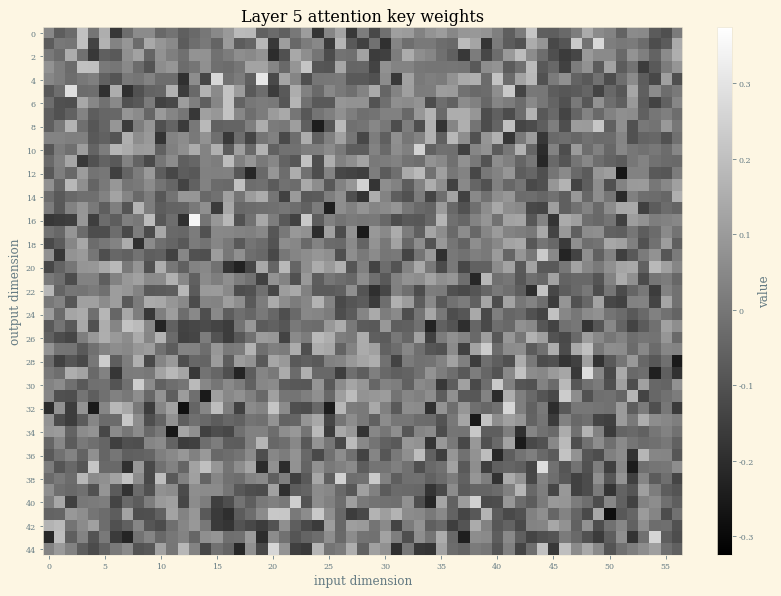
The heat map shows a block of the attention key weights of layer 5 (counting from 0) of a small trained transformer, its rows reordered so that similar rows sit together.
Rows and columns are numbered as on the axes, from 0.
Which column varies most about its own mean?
46
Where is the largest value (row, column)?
16, 13
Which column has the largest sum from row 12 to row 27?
3
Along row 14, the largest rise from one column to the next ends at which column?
29
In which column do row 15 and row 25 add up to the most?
8
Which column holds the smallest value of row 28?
56
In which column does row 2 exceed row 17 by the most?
28
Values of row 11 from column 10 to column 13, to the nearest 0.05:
0 0.05 -0.05 -0.05
